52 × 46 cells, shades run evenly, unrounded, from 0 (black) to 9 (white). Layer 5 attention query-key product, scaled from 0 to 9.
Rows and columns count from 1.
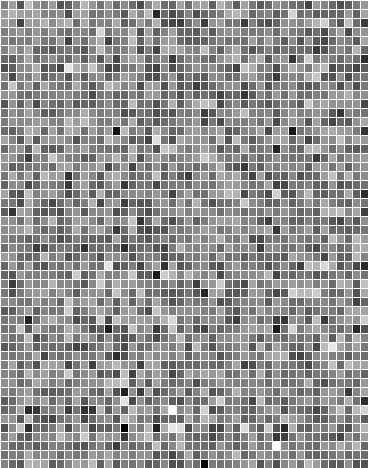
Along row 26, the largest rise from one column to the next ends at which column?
36
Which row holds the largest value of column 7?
18
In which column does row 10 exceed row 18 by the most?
4
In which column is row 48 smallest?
16
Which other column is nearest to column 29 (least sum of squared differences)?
30
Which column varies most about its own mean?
20
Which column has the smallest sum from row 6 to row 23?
46
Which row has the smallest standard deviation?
51
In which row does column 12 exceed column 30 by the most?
8
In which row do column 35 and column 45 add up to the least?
37
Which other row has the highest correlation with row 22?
7
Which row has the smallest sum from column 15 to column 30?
52
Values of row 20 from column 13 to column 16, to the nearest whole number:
3 6 6 5
